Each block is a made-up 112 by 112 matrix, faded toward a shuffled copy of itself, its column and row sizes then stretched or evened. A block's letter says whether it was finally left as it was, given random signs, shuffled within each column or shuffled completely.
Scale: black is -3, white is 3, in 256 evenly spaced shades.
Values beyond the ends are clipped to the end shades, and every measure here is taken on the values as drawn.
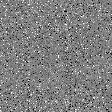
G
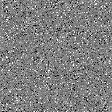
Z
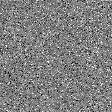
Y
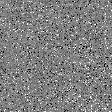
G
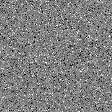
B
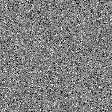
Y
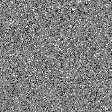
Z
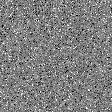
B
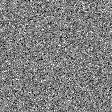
B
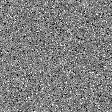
B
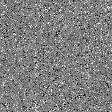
Y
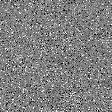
Z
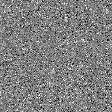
Z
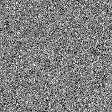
Y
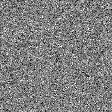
Y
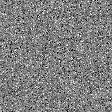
Y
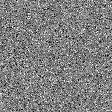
B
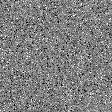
B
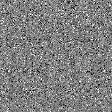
Z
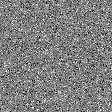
B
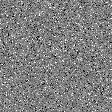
B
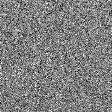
Y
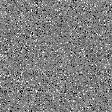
Z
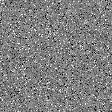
Y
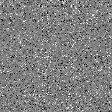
Z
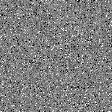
G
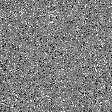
Y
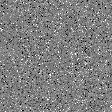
Y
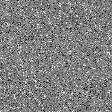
G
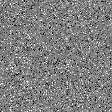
Z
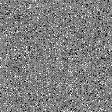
Z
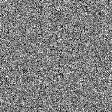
Z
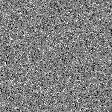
B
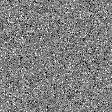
Y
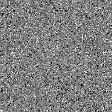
Z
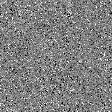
G
